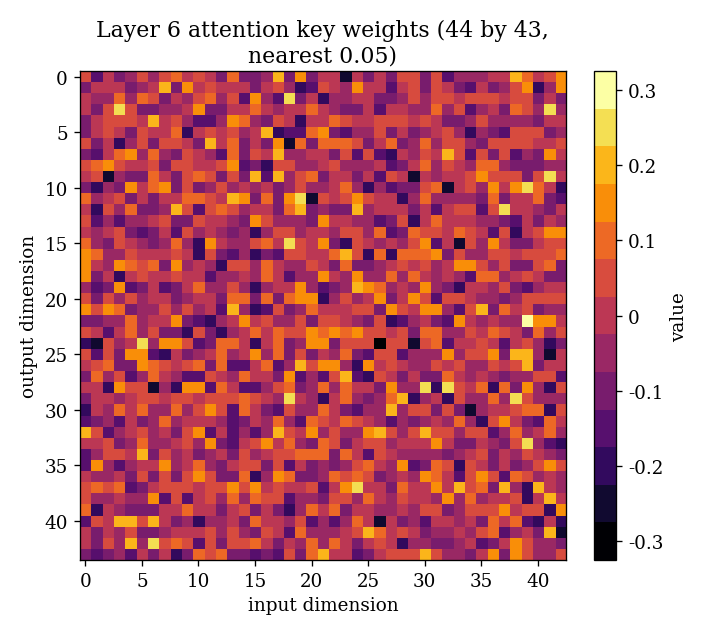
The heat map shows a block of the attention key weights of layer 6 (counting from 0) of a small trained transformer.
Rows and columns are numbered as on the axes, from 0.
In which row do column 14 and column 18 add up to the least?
6
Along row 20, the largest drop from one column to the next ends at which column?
21
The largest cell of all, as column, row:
39, 22
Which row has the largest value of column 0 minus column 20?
11
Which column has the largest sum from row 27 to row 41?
23
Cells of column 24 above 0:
18
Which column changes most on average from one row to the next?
15
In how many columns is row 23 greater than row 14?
26
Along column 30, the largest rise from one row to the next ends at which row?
28
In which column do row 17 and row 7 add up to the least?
12
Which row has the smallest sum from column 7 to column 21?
16
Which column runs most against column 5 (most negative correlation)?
41
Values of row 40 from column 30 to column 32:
-0.15 0 0
